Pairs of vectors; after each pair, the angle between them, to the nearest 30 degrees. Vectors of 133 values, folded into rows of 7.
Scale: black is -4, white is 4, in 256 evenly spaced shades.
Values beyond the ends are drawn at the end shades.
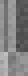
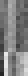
60 degrees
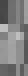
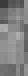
30 degrees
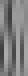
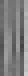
60 degrees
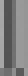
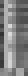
150 degrees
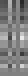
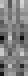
150 degrees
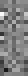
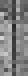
60 degrees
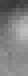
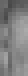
30 degrees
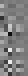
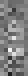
60 degrees
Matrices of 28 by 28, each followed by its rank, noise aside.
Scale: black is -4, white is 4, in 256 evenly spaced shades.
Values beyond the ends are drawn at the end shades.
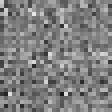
five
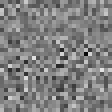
five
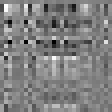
two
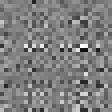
two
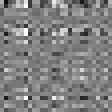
two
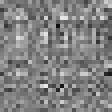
four
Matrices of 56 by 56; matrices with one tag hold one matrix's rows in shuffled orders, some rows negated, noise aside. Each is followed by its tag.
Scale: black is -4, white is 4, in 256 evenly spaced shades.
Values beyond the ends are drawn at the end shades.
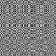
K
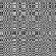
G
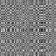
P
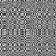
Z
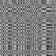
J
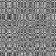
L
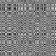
L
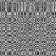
L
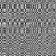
Z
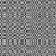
Z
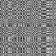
J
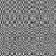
K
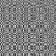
K
